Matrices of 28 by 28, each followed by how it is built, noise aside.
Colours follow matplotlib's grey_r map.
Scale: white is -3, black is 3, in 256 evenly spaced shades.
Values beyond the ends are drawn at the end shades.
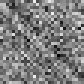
Toeplitz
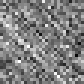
Toeplitz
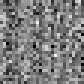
blocks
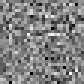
low rank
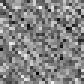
Toeplitz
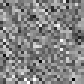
Toeplitz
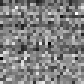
blocks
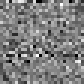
uneven rows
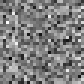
repeating rows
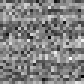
blocks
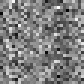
repeating rows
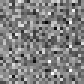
repeating rows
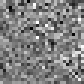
upper triangular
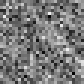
Toeplitz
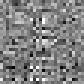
low rank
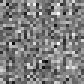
blocks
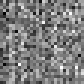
blocks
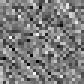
Toeplitz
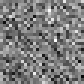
Toeplitz
